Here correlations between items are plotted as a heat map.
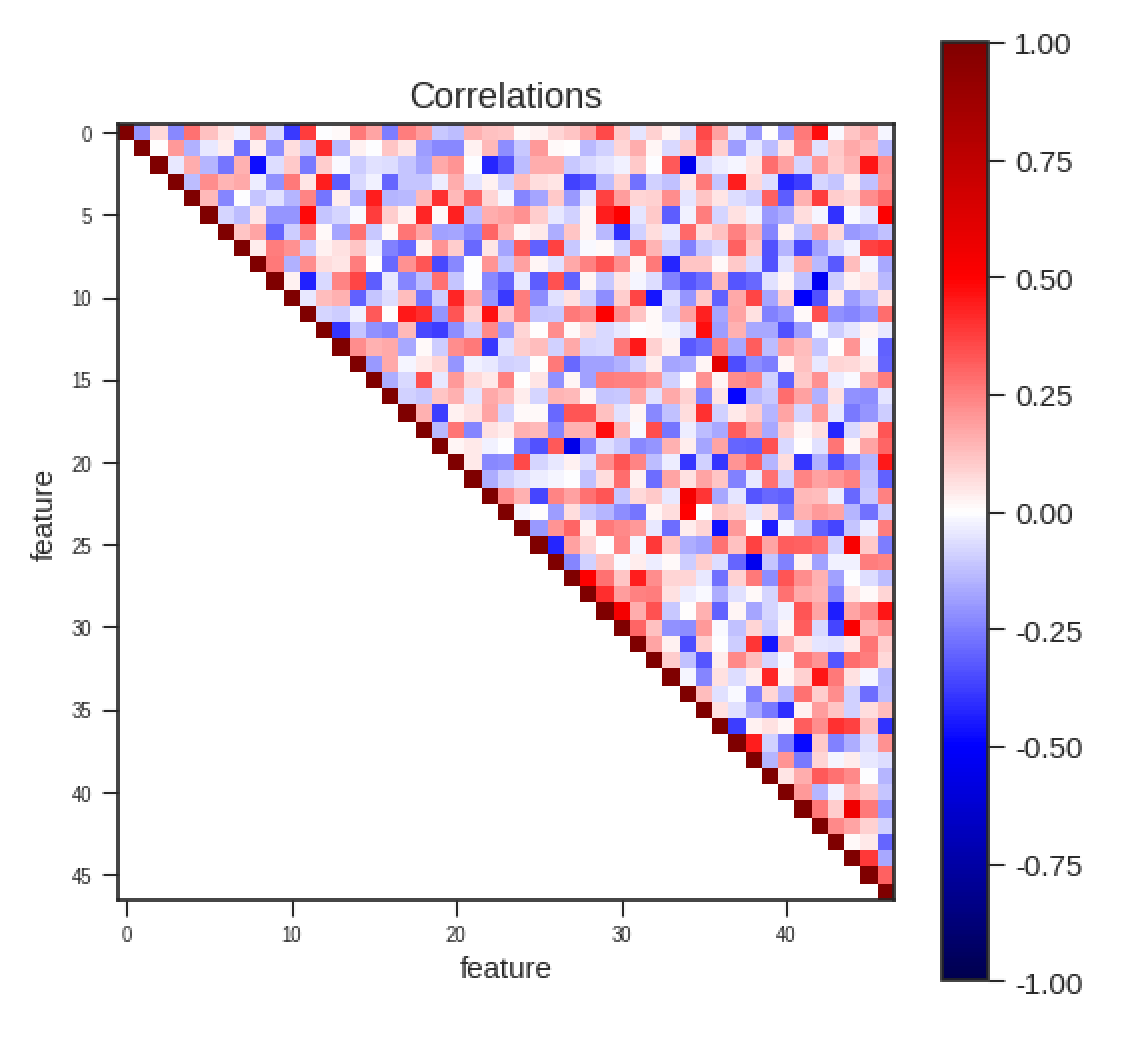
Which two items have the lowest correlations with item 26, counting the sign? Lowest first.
38, 25
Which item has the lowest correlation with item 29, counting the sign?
43
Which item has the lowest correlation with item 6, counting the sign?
30
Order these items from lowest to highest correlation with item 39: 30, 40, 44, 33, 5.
5, 30, 40, 44, 33
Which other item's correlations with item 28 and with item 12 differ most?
3
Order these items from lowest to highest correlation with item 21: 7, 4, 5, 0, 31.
7, 5, 31, 0, 4
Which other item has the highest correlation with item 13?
31
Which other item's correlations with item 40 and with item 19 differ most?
27
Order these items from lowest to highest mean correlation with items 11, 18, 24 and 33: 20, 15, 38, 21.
21, 38, 15, 20
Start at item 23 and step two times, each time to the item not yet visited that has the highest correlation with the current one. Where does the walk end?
22
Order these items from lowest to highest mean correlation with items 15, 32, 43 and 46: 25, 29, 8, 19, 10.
10, 8, 25, 19, 29
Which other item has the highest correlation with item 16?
40
